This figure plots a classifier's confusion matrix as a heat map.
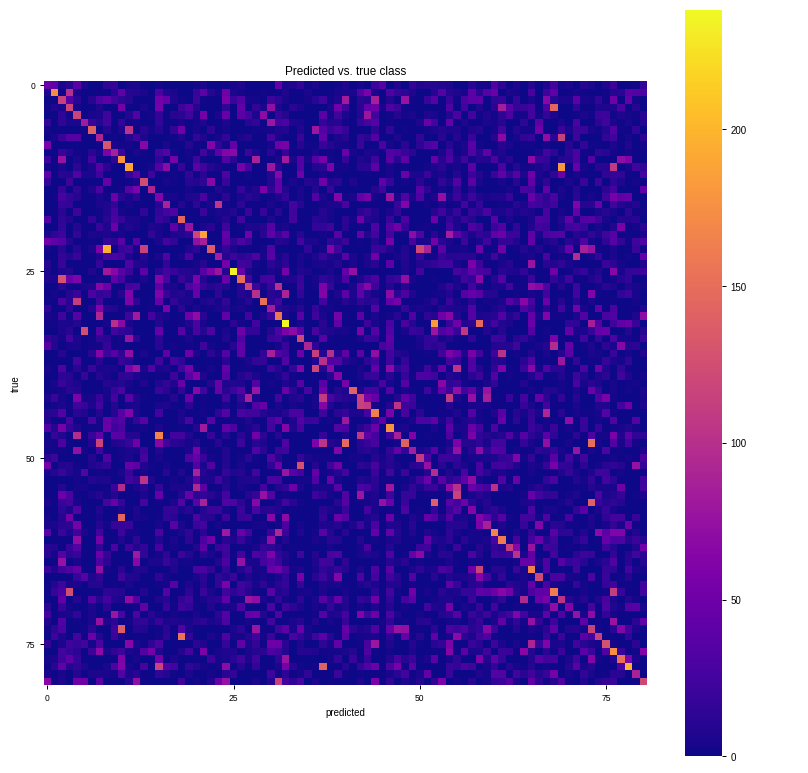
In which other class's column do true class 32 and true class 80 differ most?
52
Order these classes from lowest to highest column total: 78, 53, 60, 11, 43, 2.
53, 78, 43, 60, 11, 2
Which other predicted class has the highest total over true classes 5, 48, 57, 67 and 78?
37
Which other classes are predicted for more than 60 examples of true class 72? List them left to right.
7, 65, 76
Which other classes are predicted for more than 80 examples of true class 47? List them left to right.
4, 15, 42
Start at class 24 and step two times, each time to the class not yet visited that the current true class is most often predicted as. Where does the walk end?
58
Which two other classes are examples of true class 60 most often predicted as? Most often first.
31, 24
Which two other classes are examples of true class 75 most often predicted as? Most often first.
65, 44
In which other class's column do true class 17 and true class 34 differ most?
11
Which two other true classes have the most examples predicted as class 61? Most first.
36, 3
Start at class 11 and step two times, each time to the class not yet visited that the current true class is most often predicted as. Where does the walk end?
64
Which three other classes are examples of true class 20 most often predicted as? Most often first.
21, 54, 49
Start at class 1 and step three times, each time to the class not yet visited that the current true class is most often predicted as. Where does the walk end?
76
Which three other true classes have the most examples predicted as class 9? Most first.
32, 71, 25
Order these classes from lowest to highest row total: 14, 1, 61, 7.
14, 7, 61, 1
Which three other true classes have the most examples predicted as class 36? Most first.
38, 6, 48
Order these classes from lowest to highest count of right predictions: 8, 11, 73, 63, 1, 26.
63, 73, 8, 26, 1, 11
